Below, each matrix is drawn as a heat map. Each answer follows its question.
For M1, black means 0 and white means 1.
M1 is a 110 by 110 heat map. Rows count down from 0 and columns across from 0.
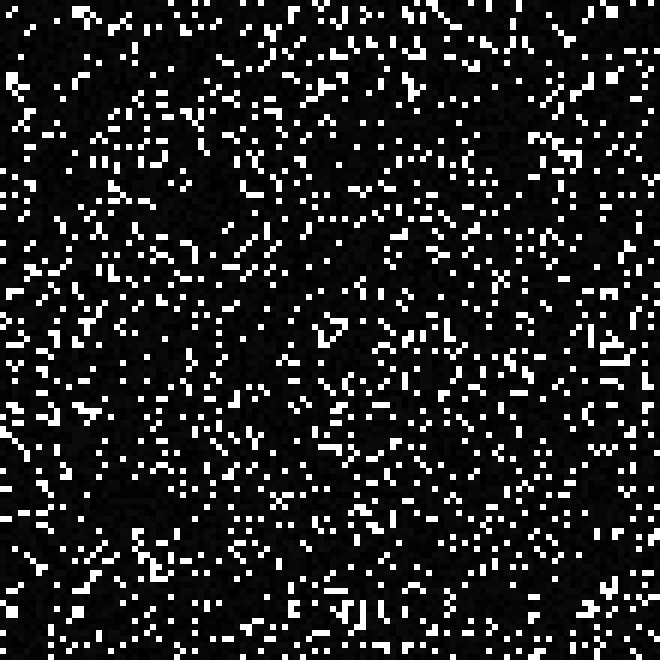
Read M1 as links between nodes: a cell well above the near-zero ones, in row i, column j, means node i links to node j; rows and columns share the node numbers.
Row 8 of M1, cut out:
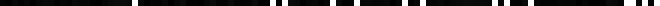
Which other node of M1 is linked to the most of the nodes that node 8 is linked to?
node 47
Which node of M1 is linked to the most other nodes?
node 63
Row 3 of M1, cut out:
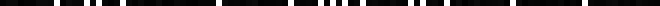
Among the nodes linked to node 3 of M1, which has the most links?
node 57
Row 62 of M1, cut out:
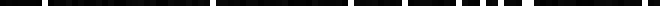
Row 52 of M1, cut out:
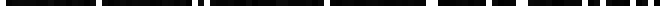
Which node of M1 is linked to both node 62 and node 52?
node 87
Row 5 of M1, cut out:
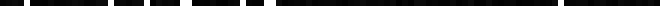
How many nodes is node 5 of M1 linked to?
9
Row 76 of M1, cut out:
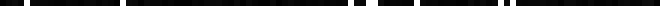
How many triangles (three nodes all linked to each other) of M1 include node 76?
8
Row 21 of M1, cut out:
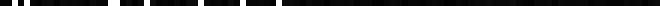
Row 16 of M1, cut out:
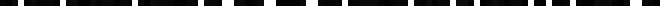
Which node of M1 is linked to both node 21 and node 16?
node 33
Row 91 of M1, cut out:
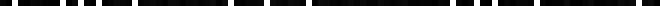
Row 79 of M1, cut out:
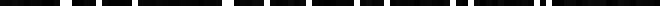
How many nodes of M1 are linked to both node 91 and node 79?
8
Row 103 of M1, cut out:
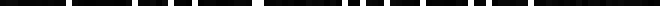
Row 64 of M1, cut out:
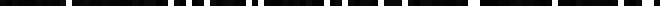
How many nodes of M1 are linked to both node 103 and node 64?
5
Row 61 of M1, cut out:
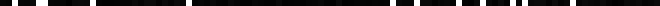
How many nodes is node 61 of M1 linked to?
12
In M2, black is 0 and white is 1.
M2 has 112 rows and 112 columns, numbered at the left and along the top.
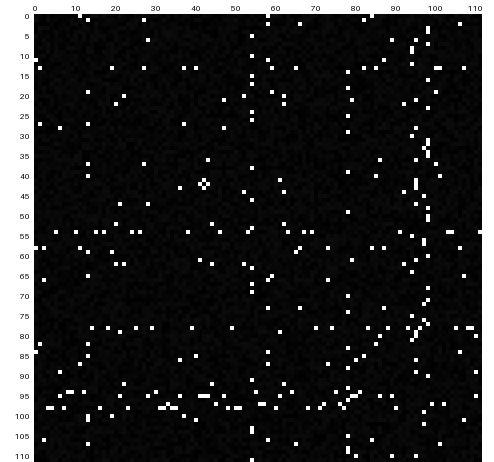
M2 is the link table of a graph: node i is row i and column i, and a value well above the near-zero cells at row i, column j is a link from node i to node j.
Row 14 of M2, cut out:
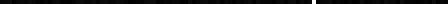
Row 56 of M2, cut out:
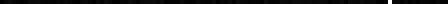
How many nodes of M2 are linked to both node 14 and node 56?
0
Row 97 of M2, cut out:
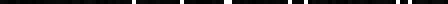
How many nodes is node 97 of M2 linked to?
8
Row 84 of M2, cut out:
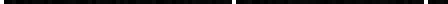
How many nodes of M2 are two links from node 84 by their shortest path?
5
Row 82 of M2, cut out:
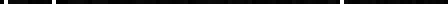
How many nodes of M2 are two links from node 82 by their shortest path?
9
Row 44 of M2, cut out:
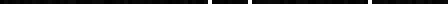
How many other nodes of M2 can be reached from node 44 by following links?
5
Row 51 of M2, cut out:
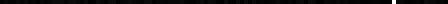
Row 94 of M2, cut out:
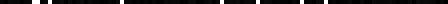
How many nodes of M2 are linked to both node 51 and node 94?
0
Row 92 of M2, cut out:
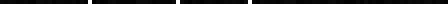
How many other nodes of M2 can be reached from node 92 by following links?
5
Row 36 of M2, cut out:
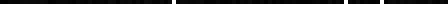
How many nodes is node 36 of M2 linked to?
3
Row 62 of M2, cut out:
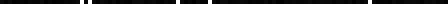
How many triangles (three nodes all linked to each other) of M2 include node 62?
5
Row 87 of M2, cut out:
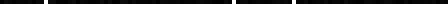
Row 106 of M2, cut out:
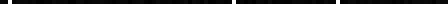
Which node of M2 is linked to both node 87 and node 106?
node 58
